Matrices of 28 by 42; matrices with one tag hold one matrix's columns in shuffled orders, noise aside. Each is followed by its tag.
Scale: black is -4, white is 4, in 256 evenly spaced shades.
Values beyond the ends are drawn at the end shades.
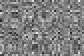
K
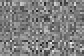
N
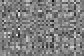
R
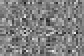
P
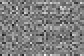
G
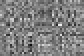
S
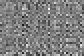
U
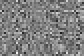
K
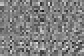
N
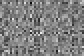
P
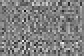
N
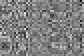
R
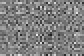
G
